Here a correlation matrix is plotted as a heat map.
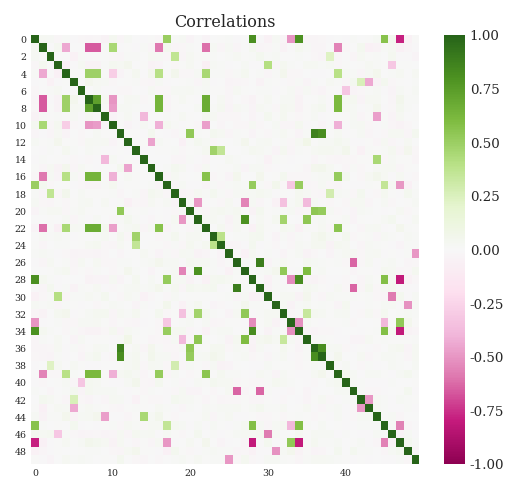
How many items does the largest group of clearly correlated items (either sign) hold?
8
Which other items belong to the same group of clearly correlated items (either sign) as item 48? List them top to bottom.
31
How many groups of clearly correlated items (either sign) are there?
14
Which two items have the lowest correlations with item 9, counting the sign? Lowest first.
44, 14
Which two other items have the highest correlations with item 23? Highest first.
13, 24
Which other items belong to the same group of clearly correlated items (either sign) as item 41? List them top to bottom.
26, 29
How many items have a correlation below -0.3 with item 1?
6
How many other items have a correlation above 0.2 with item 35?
3
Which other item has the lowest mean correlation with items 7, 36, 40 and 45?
1
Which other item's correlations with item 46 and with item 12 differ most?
30
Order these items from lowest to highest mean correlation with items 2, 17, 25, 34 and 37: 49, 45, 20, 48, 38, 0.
49, 48, 38, 20, 45, 0
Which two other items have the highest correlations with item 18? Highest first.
2, 38
